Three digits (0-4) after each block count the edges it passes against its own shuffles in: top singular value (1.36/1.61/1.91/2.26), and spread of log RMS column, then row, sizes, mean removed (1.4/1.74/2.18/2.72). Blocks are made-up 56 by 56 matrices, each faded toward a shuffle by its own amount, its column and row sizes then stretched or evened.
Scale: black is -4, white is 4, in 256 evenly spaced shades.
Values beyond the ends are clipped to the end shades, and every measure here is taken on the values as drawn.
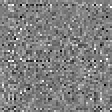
3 1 2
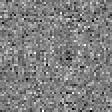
2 0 1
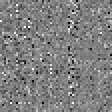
0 3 1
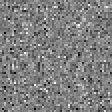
0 1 0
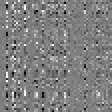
4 4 1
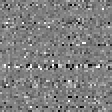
2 0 4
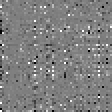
3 3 2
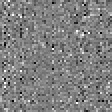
1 3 2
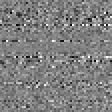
2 0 4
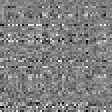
4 2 4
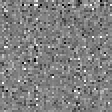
1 2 1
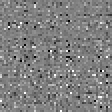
1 2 3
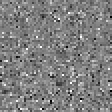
1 1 2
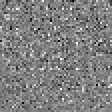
2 0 2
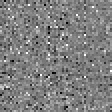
2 2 0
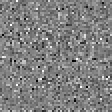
2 0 2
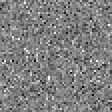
0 0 0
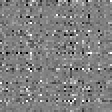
2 3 4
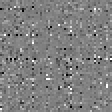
0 3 2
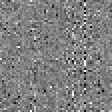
3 3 0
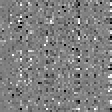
4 3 1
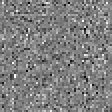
2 2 0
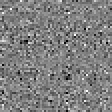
1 2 3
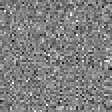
3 1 1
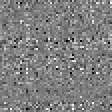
1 2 4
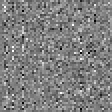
1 3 0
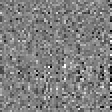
3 3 2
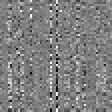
4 4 0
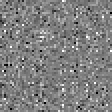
1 2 1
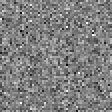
2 1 0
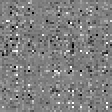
0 3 3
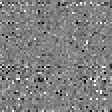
3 1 3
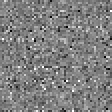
2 1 2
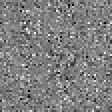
1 2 2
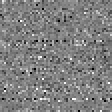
0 0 3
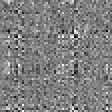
4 4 2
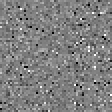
0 1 0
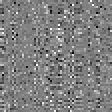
4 3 0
